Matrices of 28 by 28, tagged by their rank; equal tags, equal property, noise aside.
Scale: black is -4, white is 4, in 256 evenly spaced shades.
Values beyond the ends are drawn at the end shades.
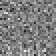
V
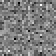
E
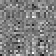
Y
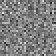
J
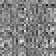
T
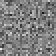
E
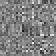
T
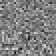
J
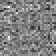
V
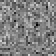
E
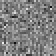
V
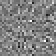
Y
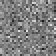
V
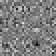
Y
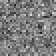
E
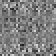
T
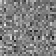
Y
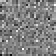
E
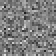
E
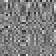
T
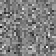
E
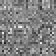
T
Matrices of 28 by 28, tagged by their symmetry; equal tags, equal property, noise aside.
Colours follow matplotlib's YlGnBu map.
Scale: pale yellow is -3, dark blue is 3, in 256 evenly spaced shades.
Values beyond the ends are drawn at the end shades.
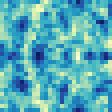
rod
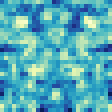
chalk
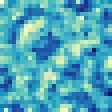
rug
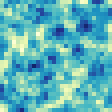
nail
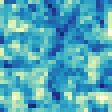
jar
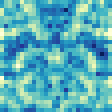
chalk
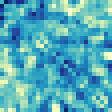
rug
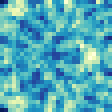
rod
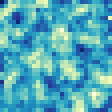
rug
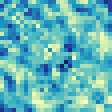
rug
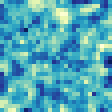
jar
